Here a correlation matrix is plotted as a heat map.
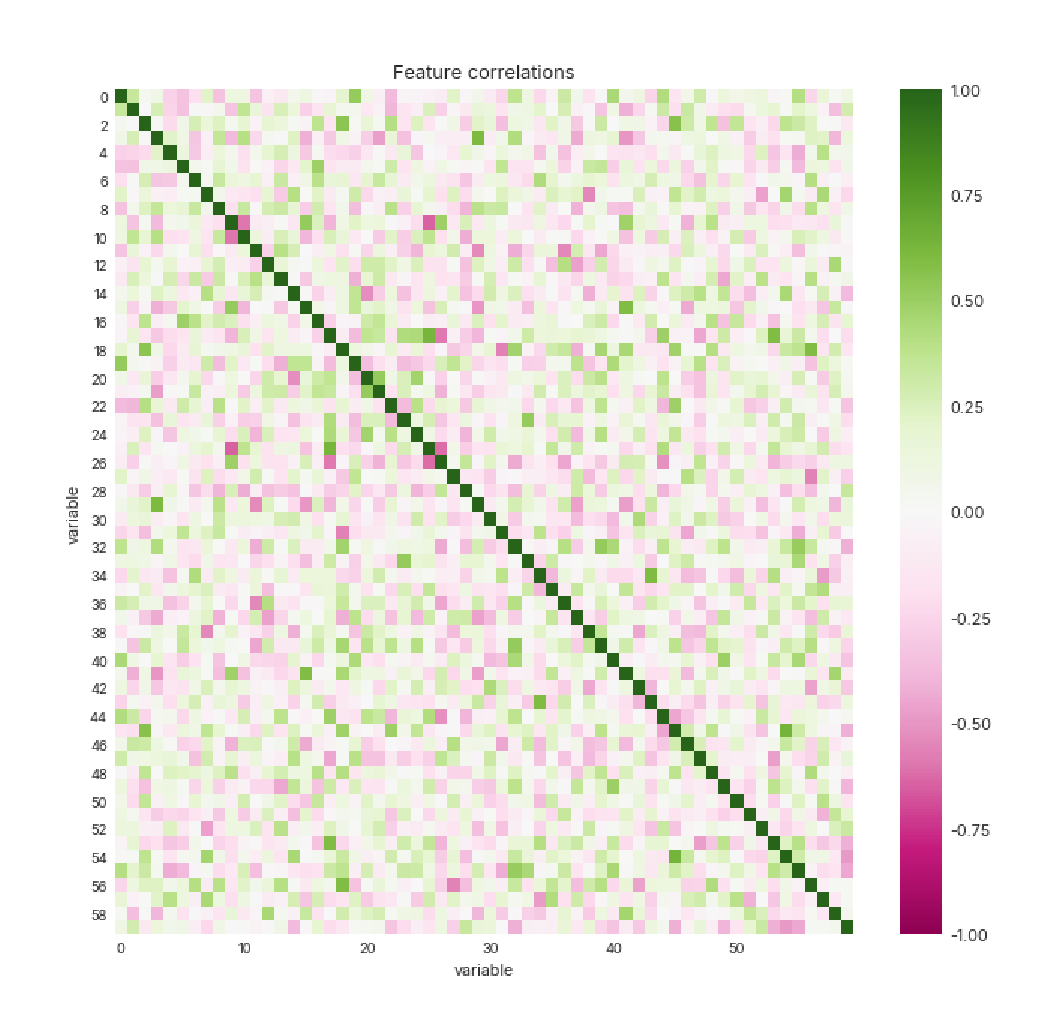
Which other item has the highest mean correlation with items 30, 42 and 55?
24
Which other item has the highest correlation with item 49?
40
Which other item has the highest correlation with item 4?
57
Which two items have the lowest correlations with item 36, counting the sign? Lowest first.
11, 26
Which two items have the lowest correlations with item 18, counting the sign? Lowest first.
31, 37
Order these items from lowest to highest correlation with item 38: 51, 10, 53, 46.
46, 51, 10, 53
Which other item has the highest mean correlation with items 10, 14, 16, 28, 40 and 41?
19
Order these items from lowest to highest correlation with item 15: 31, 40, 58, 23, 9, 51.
23, 40, 31, 51, 58, 9
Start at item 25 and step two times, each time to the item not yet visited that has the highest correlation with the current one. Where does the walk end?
53
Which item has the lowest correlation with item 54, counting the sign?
59
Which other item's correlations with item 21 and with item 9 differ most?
26
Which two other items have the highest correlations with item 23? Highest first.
33, 17
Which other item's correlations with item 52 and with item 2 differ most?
45
